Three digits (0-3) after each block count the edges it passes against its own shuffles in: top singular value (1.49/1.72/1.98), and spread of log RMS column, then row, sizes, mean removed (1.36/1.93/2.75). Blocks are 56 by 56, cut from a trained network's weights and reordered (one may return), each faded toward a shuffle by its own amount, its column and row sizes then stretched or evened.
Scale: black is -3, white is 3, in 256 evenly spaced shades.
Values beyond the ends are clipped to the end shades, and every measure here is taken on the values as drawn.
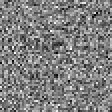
2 0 0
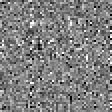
0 2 1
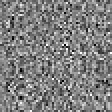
3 2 0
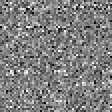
1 1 2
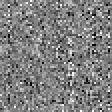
1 2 0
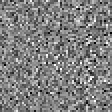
2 1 0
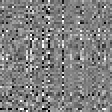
3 3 2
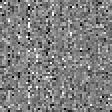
0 2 0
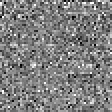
2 1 2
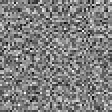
3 0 0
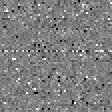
0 1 1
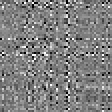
3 3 2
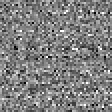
1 0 2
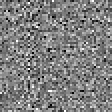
2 1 0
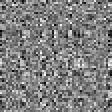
3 2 1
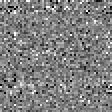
0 1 2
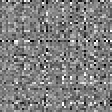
3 2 2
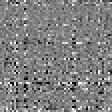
2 2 3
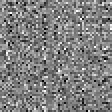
2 2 0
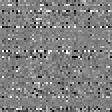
1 1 3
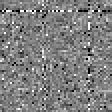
1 1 1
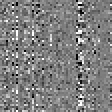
2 3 1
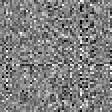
2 2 0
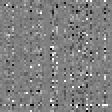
1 3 1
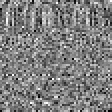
3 0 2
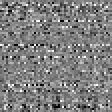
2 0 3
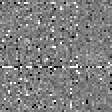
1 2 1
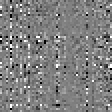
0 3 2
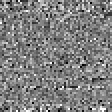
1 0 2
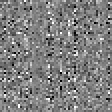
1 3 1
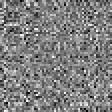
2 2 2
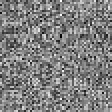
3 0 0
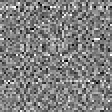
3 0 1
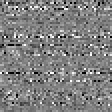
1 0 3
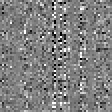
2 3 1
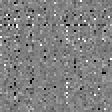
0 2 1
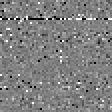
2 0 2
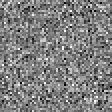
1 1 1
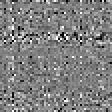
2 2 3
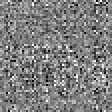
2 2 2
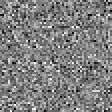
1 1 2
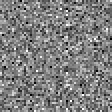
1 1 0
